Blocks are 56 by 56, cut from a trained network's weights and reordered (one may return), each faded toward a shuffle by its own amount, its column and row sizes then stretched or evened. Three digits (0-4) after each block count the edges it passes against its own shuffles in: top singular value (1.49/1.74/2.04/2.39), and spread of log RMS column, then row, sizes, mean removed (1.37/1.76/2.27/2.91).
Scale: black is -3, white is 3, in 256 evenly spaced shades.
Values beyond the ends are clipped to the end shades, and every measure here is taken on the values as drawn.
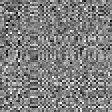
4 1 2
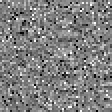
0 0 0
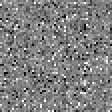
0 1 0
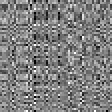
4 4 0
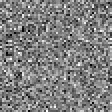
2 2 0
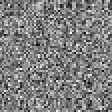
3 1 0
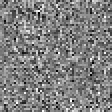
1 3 1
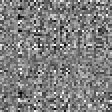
2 3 3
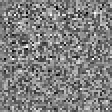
0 2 3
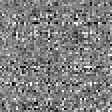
2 2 4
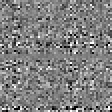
1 3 4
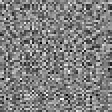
4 2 2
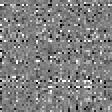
3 3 3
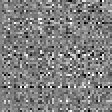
1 4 4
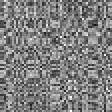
4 0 0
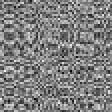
4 1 1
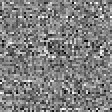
1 1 3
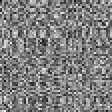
4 2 0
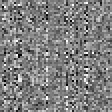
1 4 2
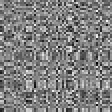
4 4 1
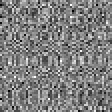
4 2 0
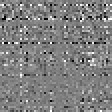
0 3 4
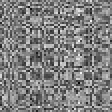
4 3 1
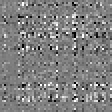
2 4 4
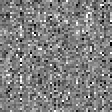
1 3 1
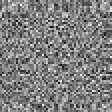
3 0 1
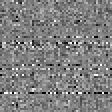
0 1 4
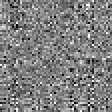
3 2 1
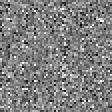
1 2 1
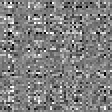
3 4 4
